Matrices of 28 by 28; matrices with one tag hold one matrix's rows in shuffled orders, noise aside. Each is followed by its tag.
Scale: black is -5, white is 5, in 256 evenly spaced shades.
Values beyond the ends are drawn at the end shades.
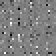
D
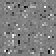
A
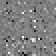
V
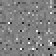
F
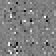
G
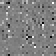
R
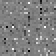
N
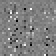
G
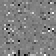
A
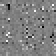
R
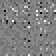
N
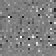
F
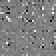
R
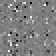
G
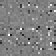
F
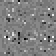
A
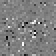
V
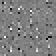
D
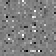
V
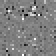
V
